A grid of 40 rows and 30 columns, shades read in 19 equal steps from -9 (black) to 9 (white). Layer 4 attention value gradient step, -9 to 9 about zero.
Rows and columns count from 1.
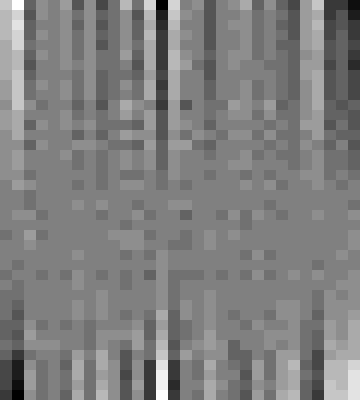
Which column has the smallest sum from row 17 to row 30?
16
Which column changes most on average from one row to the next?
11
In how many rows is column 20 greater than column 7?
18
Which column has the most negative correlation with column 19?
20
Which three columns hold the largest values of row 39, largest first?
14, 30, 28
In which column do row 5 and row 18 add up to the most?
2
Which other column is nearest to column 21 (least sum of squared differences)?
6
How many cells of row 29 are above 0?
4
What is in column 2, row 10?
5
